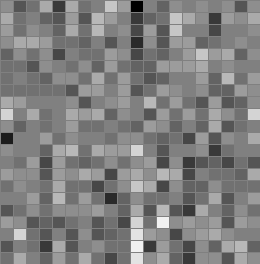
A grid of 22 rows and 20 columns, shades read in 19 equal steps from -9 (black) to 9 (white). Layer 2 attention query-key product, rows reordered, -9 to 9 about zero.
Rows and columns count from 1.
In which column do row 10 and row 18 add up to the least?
12
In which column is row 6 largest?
16
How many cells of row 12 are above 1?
3
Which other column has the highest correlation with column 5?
11
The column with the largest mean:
20
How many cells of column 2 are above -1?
14
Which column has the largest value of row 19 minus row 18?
15
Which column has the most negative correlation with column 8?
17
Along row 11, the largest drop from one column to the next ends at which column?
18
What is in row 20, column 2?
6
